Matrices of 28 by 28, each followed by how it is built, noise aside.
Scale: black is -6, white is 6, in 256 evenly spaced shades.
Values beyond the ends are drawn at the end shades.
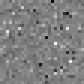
sparse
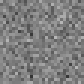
repeating rows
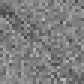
Toeplitz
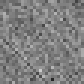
Toeplitz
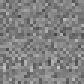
repeating columns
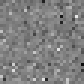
sparse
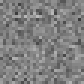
blocks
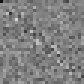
banded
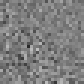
lower triangular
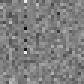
uneven columns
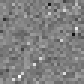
sparse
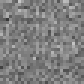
blocks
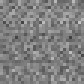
repeating columns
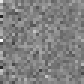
uneven columns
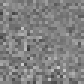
lower triangular
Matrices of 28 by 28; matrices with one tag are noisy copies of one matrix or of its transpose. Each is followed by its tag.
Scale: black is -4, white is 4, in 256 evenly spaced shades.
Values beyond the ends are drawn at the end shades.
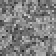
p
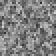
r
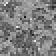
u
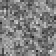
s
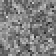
u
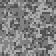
s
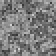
u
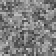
u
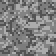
p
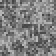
s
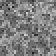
s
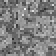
p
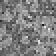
p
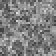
s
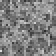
s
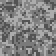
u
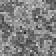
u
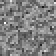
r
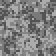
p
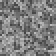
s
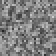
r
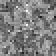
u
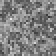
u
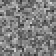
r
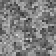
s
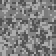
r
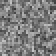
r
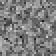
r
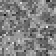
s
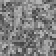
u
